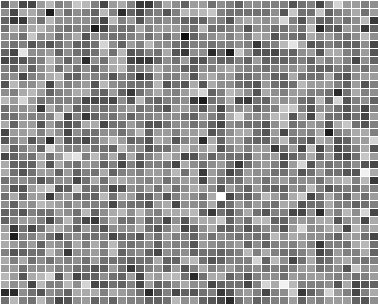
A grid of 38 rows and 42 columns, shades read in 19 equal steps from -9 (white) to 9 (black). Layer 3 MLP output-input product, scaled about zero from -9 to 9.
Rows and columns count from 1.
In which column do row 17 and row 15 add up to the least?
27
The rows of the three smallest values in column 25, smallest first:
25, 28, 35
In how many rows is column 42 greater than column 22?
19
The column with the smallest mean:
33
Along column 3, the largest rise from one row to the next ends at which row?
8
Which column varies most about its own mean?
6
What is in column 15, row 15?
2
